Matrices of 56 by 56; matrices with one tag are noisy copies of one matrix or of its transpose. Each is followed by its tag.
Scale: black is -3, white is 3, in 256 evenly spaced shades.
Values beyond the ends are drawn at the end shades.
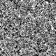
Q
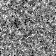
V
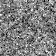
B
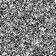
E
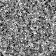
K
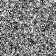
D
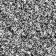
Q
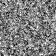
K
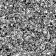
K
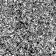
B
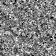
Q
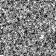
E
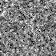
D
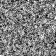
E
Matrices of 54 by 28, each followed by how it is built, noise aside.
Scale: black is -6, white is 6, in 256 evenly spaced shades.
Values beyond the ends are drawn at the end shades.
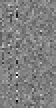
uneven columns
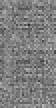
blocks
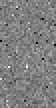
sparse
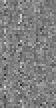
uneven columns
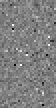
sparse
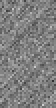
Hankel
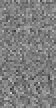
repeating columns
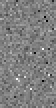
sparse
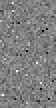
sparse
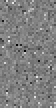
sparse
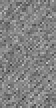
Hankel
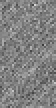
Hankel
